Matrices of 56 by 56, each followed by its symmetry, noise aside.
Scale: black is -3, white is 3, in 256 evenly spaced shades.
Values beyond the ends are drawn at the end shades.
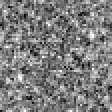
same after a half turn.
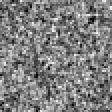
symmetric across the other diagonal.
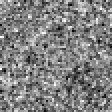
symmetric.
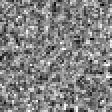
symmetric.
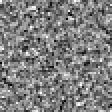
same after a half turn.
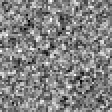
symmetric.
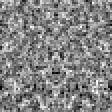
mirrored left to right.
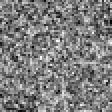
symmetric.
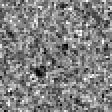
symmetric across the other diagonal.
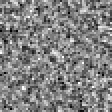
symmetric across the other diagonal.
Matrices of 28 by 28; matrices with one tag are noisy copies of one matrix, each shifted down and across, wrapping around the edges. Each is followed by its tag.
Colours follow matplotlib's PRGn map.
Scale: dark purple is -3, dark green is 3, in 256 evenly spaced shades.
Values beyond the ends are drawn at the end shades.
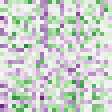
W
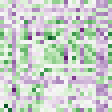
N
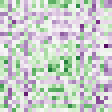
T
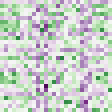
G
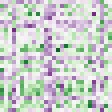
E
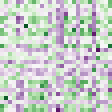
W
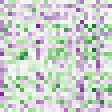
W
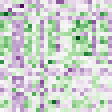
N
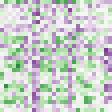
W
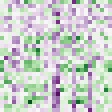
W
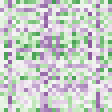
E
